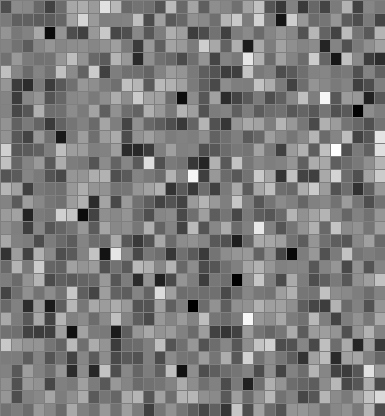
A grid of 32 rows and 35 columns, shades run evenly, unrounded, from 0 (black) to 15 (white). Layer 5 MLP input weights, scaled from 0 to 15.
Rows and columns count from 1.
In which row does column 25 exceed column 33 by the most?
27
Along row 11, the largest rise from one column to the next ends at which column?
35
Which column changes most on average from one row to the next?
31
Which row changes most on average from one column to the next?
29
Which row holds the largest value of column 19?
4
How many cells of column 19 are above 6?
16
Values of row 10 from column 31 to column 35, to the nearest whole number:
9 7 6 5 7
